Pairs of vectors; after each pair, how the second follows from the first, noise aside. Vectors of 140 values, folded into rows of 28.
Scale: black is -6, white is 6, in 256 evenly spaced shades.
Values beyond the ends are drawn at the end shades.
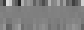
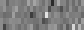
shuffled.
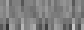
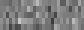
shuffled.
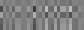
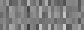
wrapped around.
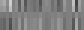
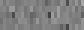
wrapped around, partly zeroed.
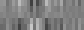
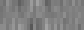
negated, shrunk.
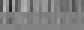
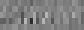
wrapped around, partly zeroed.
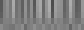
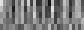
negated, scaled up.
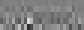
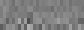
negated, shrunk.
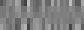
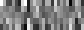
negated, scaled up.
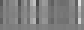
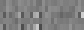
wrapped around, partly zeroed.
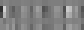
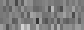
shuffled.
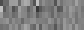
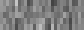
wrapped around.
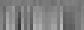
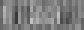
wrapped around.
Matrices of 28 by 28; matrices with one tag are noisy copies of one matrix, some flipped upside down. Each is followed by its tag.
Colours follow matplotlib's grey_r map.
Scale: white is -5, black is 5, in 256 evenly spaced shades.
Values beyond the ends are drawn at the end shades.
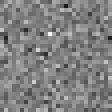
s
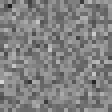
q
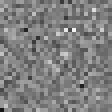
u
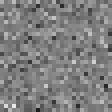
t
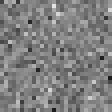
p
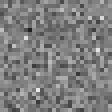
q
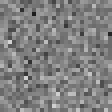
p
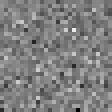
u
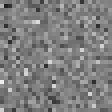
q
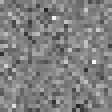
t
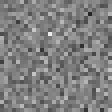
s
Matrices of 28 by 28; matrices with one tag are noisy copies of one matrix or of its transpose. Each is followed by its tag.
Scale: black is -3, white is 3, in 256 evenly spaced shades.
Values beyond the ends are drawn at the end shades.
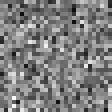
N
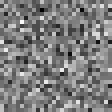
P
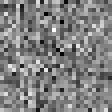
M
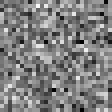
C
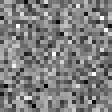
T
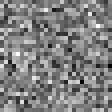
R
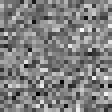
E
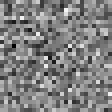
M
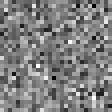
E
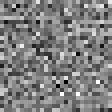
M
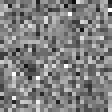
N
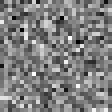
C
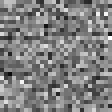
N
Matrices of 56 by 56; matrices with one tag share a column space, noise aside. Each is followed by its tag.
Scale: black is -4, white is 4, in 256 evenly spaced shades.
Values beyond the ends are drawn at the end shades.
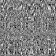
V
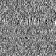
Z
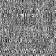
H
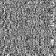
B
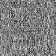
B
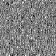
B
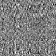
V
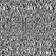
V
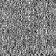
B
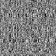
H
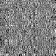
B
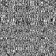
Z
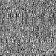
H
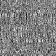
H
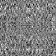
V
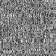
H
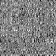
H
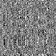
B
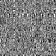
H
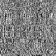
H
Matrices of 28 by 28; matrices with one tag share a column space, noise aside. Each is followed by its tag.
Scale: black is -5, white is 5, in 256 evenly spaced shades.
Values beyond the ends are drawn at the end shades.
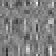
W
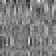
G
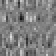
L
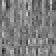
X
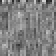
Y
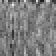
Y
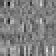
W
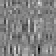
W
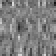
W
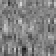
W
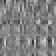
G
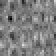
L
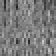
X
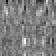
G
